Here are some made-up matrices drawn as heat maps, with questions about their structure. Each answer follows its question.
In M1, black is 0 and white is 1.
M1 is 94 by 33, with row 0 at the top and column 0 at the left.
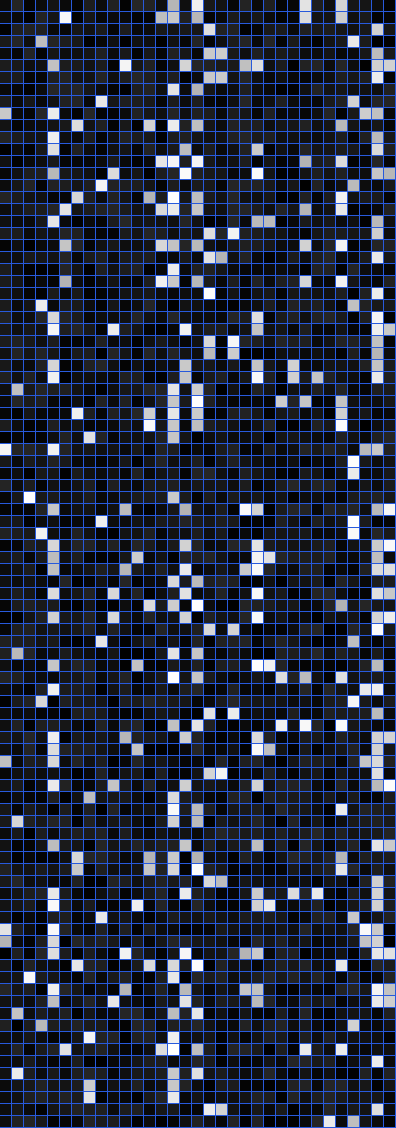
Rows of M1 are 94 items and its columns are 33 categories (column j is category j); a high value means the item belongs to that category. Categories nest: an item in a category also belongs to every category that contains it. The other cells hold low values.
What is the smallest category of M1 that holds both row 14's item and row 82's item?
32
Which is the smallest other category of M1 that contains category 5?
13
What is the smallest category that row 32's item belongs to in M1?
1
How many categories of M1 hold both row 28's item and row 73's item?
2
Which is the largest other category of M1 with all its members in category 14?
16
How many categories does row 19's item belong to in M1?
3
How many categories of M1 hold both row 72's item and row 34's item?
5
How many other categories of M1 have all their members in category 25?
3
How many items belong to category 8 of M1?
5
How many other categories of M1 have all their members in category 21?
9
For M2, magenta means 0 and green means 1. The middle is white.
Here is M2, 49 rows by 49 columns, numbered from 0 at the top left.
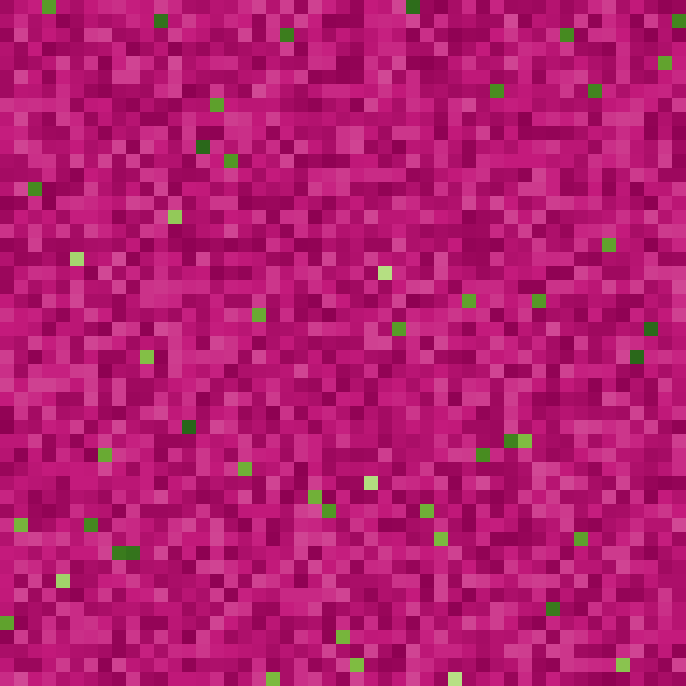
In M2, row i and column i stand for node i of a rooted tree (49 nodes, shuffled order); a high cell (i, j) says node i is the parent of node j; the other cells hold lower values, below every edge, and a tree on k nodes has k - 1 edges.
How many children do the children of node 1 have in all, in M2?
3
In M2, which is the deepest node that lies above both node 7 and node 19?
48
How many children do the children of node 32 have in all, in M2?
2
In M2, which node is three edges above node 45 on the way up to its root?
4
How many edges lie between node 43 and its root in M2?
3
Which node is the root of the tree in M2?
21
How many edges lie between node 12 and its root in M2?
9
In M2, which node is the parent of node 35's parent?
37
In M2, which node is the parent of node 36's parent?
38
